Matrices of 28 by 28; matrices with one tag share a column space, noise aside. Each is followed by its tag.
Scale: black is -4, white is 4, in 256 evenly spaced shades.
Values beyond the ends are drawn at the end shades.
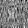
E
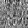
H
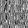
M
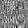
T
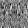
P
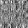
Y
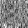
Y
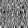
P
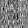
M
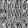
Y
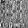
Y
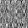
Y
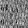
M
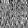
H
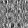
Y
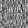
M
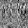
P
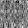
Y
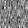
T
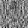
T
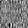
Y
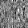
E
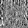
H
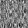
Y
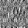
E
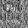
M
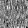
T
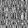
M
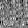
H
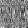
E
